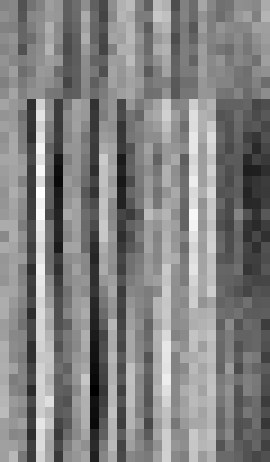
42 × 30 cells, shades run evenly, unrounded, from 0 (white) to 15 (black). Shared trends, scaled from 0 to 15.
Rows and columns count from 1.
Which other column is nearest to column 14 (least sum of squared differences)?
30
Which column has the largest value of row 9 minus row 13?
22
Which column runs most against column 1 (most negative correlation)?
11
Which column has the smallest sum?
5
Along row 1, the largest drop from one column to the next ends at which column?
18
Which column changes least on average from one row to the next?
9
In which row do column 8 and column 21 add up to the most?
8
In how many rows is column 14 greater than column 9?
33
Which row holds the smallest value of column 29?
3
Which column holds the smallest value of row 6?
15
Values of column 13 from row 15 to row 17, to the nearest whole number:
6 5 6
